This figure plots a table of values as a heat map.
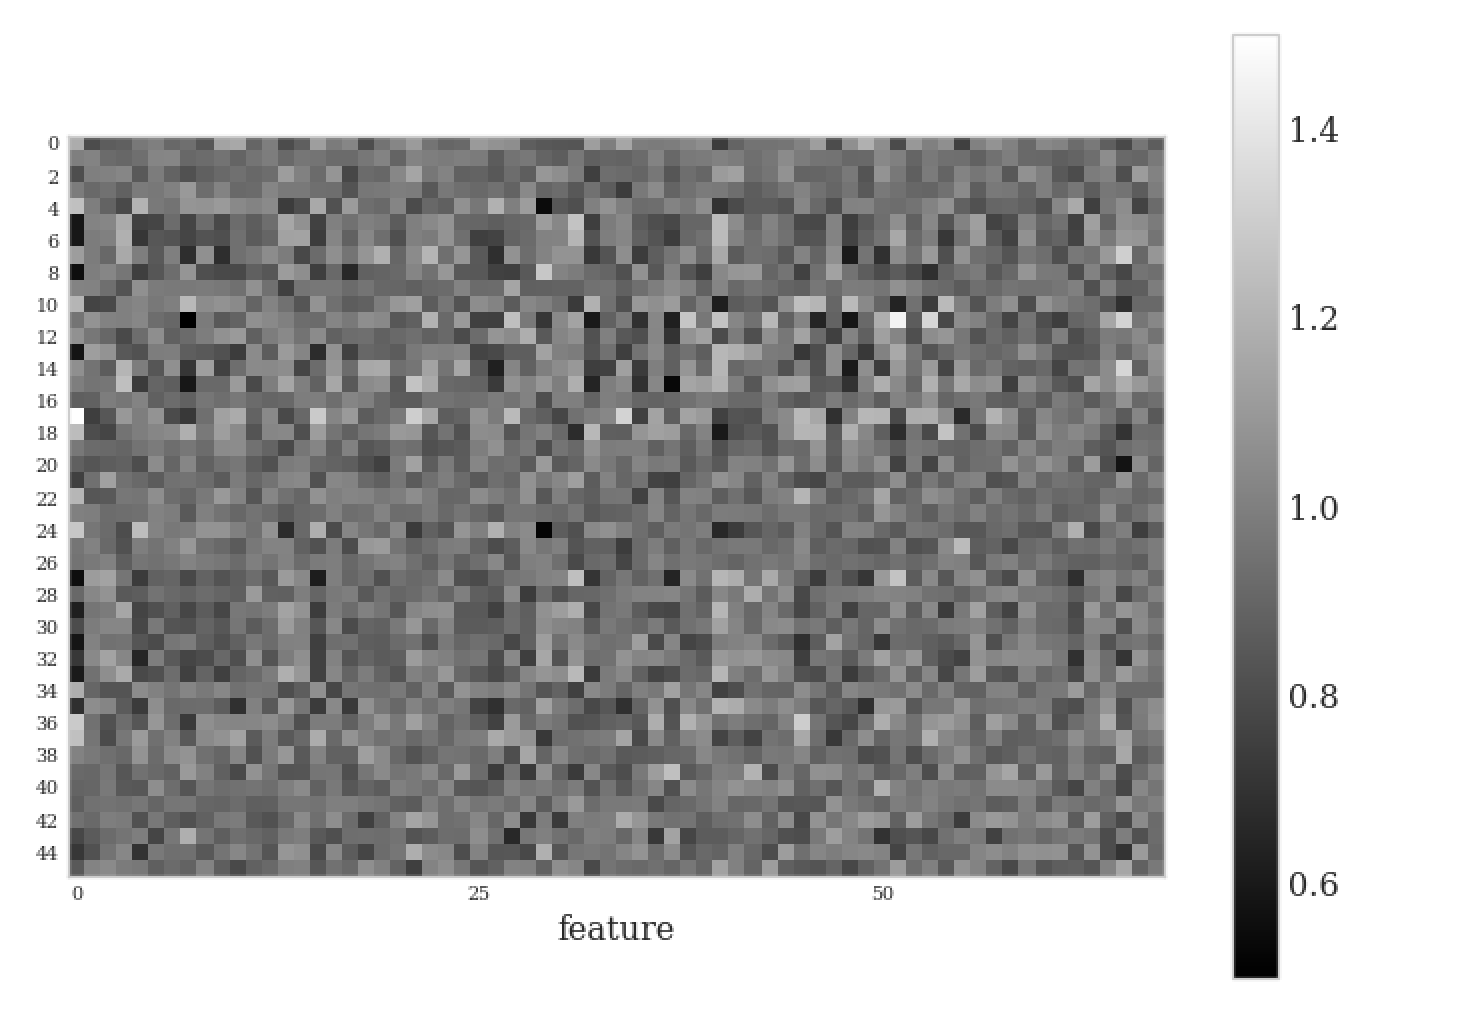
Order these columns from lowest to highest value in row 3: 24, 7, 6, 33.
33, 24, 6, 7
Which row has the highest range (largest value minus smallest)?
11
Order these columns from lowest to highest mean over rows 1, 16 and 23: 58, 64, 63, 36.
63, 58, 36, 64
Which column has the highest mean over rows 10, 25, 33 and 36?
45
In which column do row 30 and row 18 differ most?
40
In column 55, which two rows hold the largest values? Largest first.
25, 15
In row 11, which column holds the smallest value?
7
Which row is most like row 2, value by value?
30
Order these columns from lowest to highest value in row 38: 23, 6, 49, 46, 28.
49, 46, 23, 6, 28
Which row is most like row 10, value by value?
18
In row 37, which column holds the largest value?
0
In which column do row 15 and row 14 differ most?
50
